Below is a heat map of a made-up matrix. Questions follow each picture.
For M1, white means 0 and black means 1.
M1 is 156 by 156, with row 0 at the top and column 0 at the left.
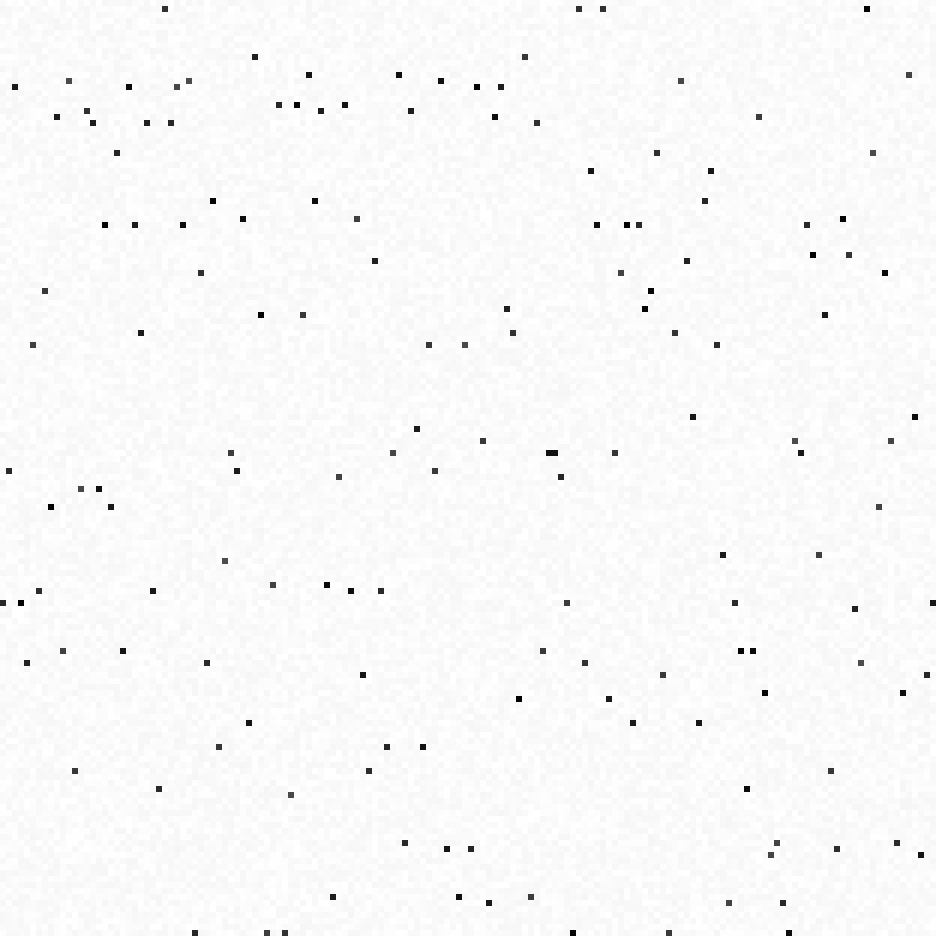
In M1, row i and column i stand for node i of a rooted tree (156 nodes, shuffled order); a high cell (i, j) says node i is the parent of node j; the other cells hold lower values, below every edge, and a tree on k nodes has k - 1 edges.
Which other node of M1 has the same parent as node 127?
150
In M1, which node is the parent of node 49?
17
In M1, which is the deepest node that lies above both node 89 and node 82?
20
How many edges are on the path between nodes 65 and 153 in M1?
7
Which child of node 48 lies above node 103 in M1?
108
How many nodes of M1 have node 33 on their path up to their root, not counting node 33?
8
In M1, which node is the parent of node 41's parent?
92
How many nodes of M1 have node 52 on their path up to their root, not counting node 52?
5
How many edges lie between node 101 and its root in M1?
4
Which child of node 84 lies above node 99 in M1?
18
